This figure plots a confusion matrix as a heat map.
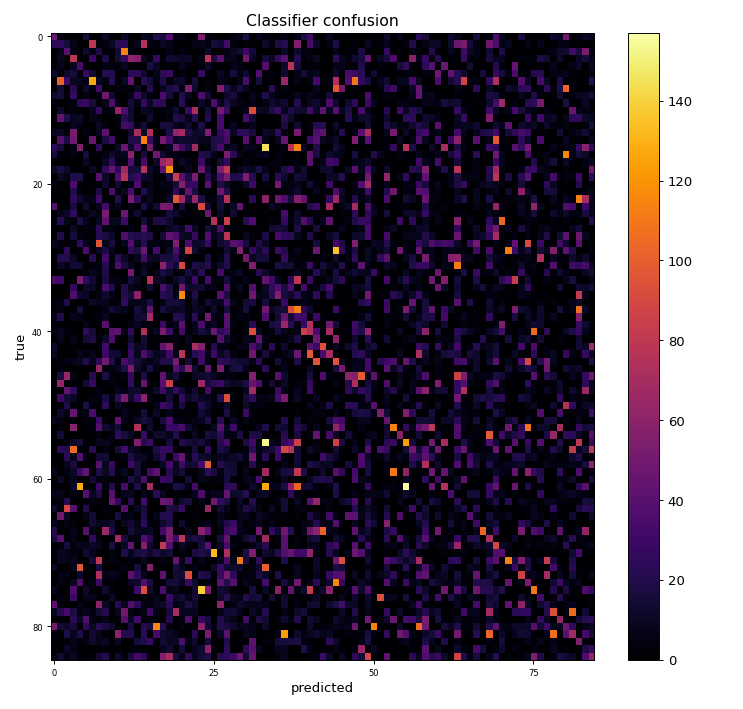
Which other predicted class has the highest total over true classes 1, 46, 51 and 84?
63
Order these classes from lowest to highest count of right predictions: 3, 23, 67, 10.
10, 3, 23, 67
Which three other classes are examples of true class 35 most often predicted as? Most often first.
20, 82, 13
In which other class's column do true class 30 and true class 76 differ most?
51
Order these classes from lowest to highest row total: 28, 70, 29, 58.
58, 70, 28, 29
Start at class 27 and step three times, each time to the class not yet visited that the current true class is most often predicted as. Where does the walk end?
18
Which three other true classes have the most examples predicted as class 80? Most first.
16, 7, 50
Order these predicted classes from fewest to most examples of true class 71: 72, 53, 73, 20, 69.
20, 72, 53, 69, 73
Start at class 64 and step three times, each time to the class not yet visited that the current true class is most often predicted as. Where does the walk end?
68
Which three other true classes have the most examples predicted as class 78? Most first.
81, 54, 29
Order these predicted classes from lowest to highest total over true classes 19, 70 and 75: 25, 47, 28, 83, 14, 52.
28, 83, 52, 47, 14, 25
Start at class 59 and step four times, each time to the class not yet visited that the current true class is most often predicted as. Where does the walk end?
41
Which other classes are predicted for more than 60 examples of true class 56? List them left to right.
3, 36, 37, 81, 84
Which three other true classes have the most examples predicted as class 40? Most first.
43, 75, 39
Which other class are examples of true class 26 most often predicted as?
69
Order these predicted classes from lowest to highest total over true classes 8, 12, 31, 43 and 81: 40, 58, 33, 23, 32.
32, 33, 58, 23, 40
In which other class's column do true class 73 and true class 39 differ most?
21
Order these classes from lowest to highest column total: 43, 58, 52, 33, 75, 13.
75, 43, 13, 52, 33, 58
